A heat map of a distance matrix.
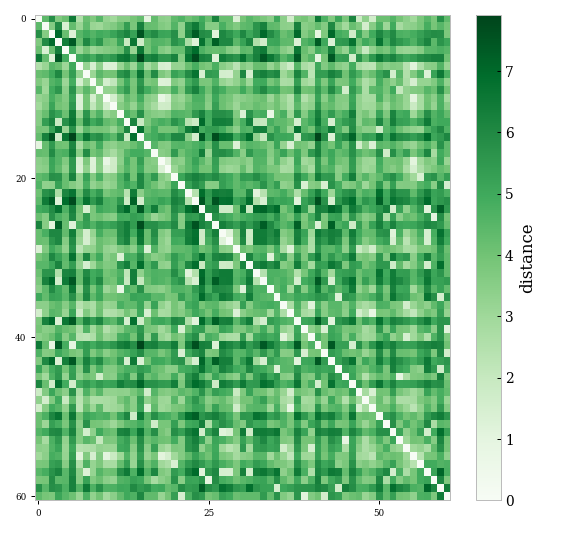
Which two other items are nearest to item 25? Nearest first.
58, 51
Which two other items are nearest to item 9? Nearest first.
45, 53
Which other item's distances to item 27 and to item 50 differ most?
52
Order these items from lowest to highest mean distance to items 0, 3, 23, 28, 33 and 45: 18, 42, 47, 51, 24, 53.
47, 18, 53, 51, 42, 24
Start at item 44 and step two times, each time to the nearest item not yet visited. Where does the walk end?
59
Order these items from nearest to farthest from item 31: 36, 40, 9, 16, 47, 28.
28, 40, 36, 9, 16, 47
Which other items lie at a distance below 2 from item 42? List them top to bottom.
21, 39, 60
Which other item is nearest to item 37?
49
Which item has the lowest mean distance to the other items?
6
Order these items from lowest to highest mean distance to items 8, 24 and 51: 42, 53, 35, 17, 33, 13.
17, 53, 42, 35, 13, 33
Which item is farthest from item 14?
23
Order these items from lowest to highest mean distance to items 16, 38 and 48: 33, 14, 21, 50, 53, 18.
33, 18, 53, 21, 14, 50
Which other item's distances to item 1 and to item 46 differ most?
4
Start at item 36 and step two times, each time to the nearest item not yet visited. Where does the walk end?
54
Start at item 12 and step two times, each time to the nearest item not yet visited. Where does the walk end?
30
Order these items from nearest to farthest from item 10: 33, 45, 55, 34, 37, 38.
55, 37, 34, 45, 33, 38
